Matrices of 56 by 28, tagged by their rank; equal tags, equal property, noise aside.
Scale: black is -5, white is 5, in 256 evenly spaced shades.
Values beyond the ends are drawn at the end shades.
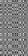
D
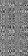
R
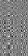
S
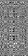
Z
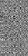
Z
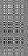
D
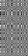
D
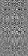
R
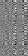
S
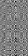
S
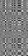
D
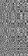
R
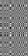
D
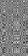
R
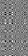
S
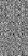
Z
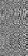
R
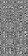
Z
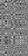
S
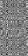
Z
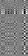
D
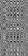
S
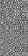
Z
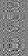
S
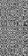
Z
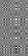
D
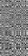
R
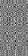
S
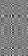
D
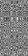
Z
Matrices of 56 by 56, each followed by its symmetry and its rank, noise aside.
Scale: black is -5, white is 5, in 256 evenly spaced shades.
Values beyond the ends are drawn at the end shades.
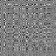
no symmetry, rank three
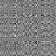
no symmetry, rank three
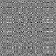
no symmetry, rank three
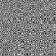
antisymmetric, rank four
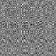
no symmetry, rank four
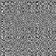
no symmetry, rank four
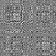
symmetric, rank four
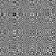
symmetric, rank three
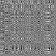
antisymmetric, rank four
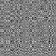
no symmetry, rank four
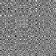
no symmetry, rank four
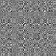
symmetric, rank four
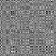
no symmetry, rank three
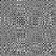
symmetric, rank four
